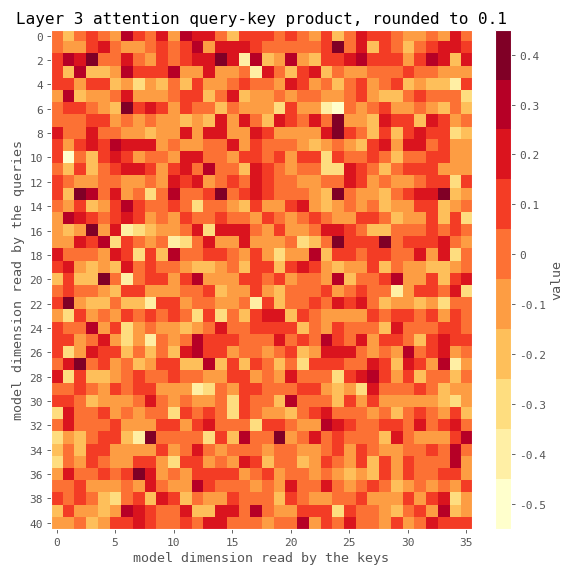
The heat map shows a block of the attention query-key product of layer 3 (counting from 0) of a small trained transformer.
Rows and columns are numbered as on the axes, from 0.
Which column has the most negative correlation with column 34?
0
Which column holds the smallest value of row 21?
29
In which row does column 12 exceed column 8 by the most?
25
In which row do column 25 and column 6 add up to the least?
20
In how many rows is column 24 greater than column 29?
22
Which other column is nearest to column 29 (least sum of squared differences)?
35
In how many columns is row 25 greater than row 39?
15
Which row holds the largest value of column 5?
9
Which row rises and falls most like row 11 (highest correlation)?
14
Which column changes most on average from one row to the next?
24
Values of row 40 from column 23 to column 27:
0.1 0 0.2 0 0
